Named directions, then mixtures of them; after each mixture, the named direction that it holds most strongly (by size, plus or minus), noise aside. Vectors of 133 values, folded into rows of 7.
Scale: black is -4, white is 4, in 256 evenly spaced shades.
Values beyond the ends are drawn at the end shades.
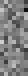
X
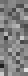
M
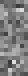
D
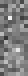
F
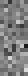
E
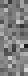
E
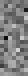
M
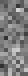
M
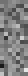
M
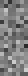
E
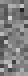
F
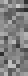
X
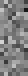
X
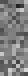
D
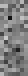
F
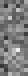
F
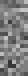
D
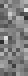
X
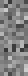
E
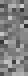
F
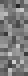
D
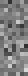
E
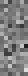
E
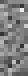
D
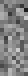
M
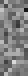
X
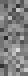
M
